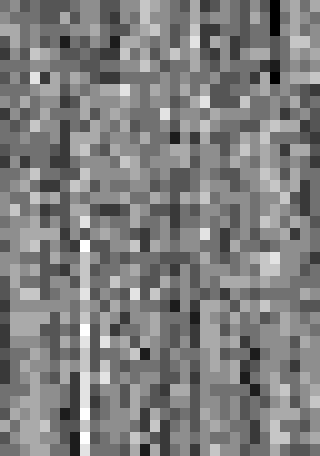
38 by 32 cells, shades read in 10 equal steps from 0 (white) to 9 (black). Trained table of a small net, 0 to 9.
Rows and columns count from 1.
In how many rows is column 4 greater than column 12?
7
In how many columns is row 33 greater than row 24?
12
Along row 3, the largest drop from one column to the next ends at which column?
29
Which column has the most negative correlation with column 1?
31
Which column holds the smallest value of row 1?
15
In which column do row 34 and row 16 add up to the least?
9
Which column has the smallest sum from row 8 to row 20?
21
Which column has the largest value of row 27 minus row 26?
27
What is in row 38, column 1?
5
